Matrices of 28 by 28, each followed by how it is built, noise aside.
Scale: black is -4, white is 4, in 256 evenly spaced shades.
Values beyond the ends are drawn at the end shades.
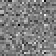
low rank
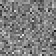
noise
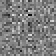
low rank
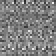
repeating columns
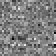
low rank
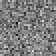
noise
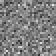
repeating columns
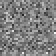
repeating columns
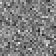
noise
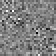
block diagonal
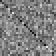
diagonal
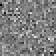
block diagonal
